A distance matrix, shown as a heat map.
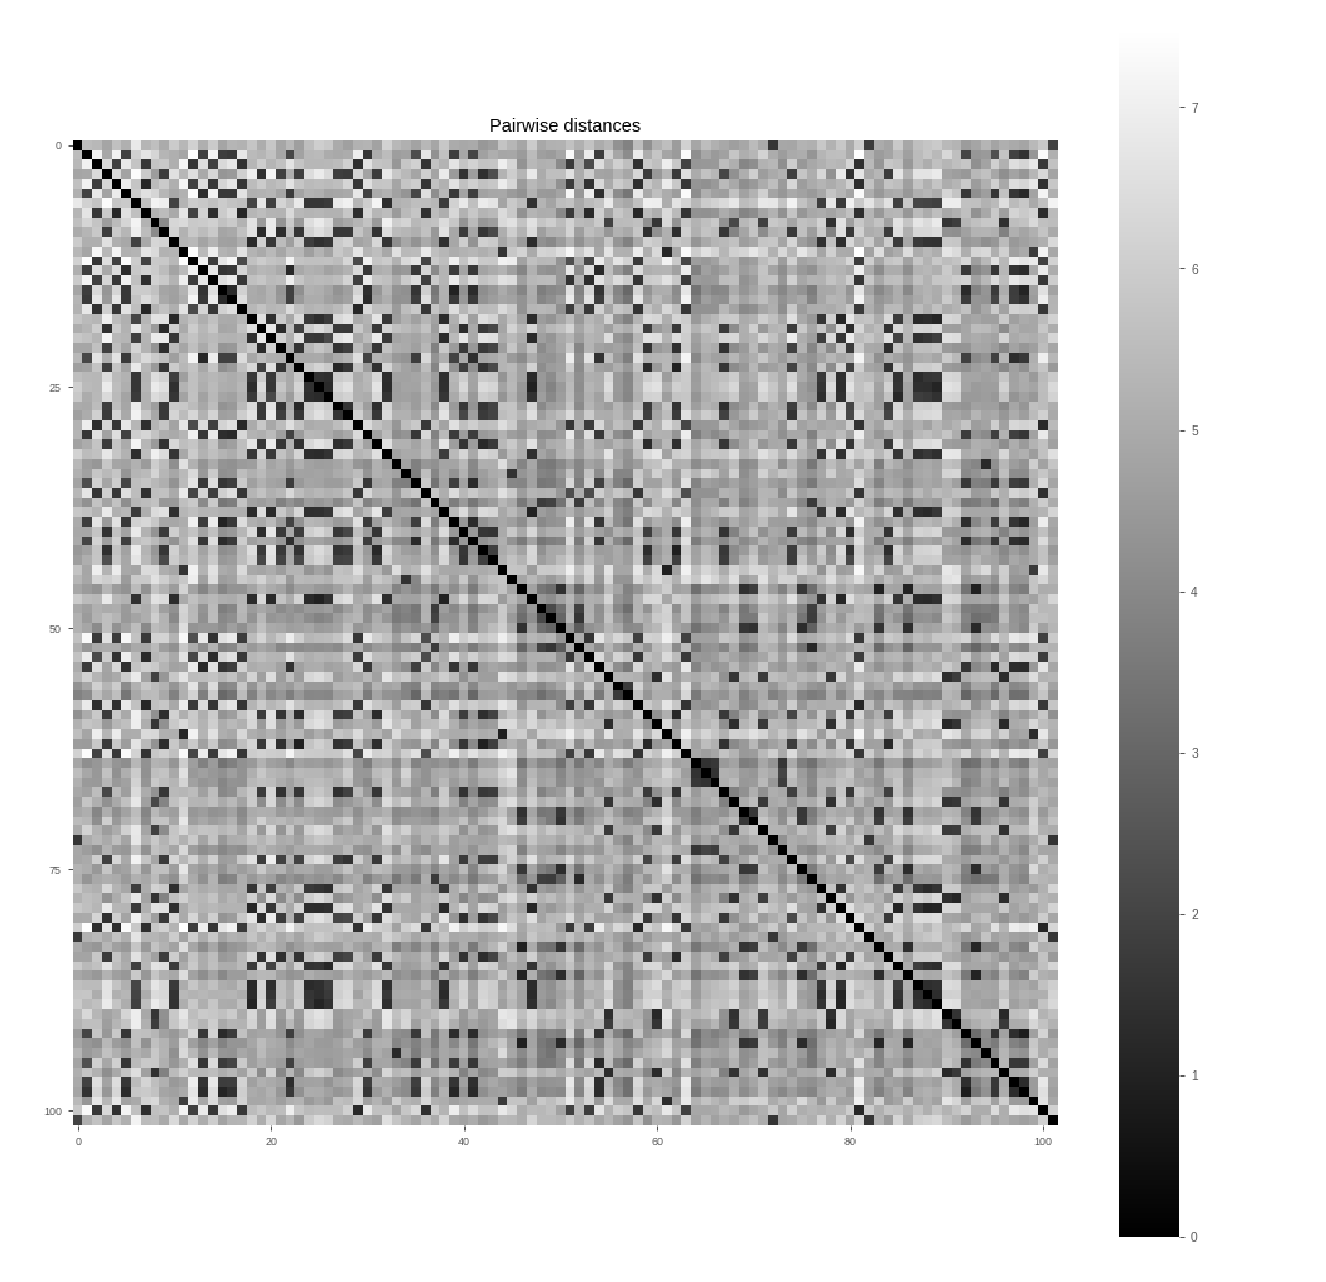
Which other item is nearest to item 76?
52
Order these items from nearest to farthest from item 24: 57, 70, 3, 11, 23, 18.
18, 57, 11, 70, 23, 3
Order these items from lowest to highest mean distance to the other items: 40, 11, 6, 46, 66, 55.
46, 40, 66, 55, 6, 11
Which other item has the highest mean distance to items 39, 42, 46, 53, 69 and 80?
6
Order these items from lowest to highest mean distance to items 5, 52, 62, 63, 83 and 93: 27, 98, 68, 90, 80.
98, 27, 80, 68, 90
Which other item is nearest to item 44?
61
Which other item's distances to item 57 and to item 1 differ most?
56
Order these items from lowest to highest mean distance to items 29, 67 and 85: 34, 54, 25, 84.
25, 84, 34, 54
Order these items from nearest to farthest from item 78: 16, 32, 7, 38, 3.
3, 7, 16, 38, 32
